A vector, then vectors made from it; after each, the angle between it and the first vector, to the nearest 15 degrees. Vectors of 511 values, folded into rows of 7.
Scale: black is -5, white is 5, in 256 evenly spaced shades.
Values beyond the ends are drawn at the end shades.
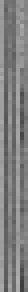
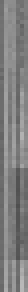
150 degrees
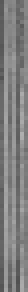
165 degrees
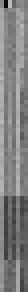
45 degrees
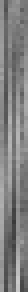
45 degrees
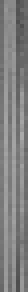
150 degrees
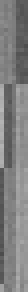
90 degrees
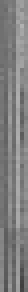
45 degrees
